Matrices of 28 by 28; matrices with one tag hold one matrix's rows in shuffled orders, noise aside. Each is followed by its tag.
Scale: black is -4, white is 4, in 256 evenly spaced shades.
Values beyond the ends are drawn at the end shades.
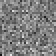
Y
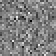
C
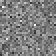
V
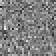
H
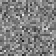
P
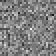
H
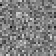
V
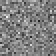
V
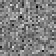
C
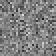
C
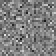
P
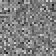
H
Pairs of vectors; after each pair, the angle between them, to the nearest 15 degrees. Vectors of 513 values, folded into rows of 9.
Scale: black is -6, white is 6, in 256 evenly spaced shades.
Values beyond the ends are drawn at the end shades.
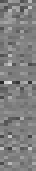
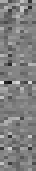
165 degrees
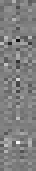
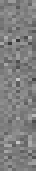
45 degrees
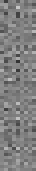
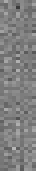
150 degrees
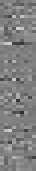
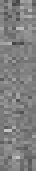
45 degrees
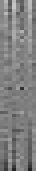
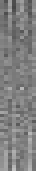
150 degrees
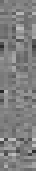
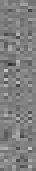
90 degrees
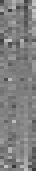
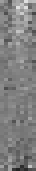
120 degrees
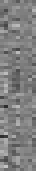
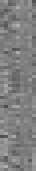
30 degrees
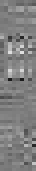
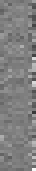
75 degrees
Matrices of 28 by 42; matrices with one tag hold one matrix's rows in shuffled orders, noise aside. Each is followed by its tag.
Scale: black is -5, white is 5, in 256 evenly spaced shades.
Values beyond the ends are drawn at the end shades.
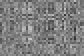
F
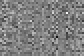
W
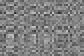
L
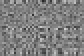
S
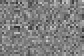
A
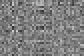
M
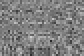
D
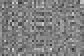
M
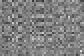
M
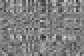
S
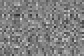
A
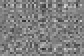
S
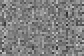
W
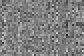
W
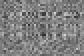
S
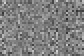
W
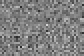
A
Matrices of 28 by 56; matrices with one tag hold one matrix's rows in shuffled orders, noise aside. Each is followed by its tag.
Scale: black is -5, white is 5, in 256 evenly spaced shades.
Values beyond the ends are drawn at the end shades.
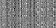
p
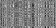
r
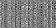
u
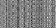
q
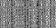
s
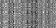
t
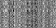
t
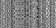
s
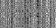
s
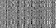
q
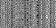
s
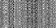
t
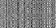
q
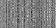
q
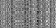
s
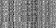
t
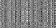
u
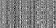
p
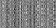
p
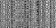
s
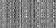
p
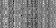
t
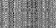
t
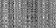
t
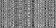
r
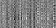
p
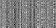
p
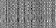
q
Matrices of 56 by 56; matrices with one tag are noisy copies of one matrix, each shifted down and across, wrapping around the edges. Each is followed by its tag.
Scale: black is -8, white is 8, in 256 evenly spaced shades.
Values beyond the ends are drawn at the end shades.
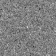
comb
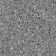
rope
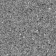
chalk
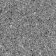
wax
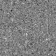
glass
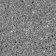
glass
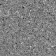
rope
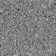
glass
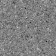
wax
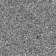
comb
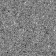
wax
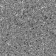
glass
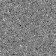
chalk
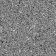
glass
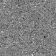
comb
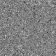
rope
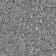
chalk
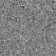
rope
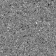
comb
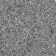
wax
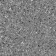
chalk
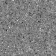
wax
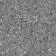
rope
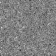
rope
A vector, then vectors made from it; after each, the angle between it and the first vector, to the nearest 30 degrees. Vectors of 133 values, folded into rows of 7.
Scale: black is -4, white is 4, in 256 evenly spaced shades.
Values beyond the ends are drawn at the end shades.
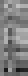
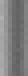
90 degrees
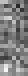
120 degrees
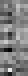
60 degrees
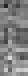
150 degrees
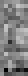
30 degrees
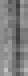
120 degrees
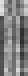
120 degrees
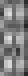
90 degrees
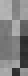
90 degrees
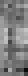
30 degrees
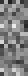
90 degrees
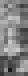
120 degrees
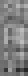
30 degrees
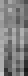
60 degrees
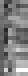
150 degrees
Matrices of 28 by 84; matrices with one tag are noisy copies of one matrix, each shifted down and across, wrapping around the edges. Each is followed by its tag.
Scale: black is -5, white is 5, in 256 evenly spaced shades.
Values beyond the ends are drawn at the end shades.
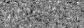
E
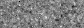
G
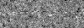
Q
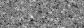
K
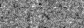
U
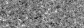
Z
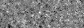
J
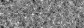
J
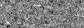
K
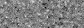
G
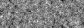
J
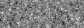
J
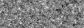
G
